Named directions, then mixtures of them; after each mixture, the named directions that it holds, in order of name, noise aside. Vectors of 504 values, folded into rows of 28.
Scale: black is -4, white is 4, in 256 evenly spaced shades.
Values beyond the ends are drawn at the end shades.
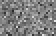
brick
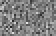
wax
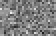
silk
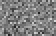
brick, silk.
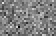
brick, wax.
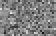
silk.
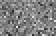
brick.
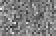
silk, wax.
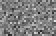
brick, silk.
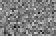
brick, silk.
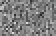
wax.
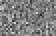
wax.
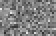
silk.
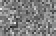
silk, wax.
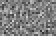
silk, wax.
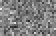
silk, wax.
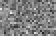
silk.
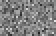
brick, wax.
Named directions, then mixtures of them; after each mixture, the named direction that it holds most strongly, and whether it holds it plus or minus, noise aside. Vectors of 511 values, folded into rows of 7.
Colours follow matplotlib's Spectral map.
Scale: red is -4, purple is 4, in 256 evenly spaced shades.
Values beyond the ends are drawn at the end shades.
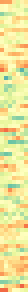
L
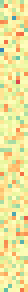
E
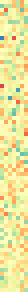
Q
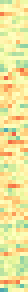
L, minus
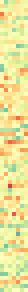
L, minus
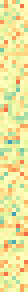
E, plus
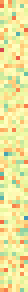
E, minus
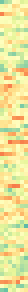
L, minus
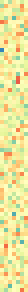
E, plus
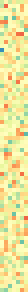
E, plus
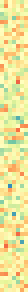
E, plus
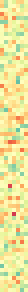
E, minus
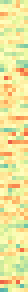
L, minus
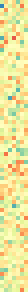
Q, plus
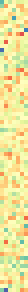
E, plus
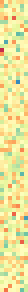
E, minus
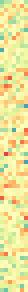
L, minus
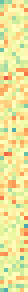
L, minus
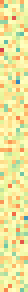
E, minus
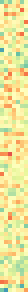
L, minus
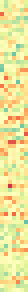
L, minus
